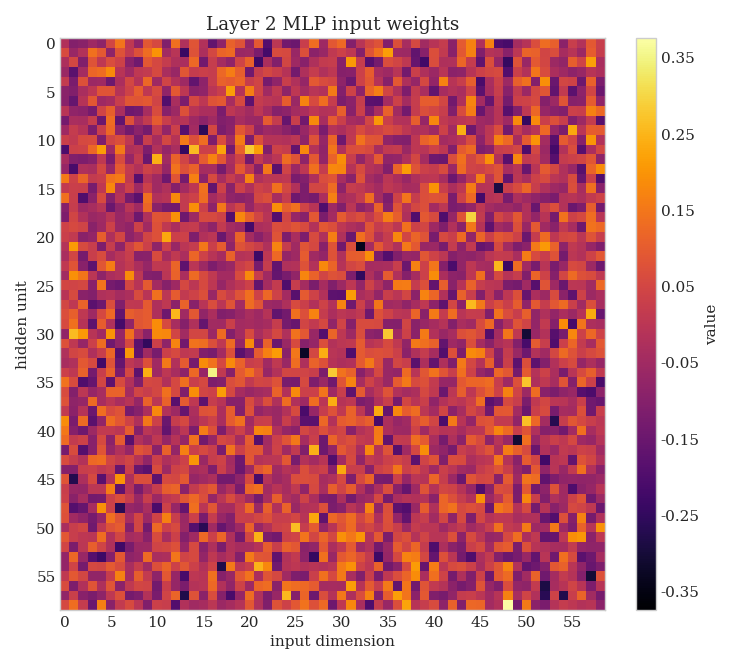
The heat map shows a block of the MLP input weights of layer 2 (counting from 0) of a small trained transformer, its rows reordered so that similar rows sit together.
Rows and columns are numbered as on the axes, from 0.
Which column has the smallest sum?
53
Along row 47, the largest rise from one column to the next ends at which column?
50
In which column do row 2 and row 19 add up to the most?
57
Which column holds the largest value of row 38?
34
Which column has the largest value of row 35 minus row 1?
13
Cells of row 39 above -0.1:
51
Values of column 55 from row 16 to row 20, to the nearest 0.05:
0 -0.15 0.05 -0.05 0.05
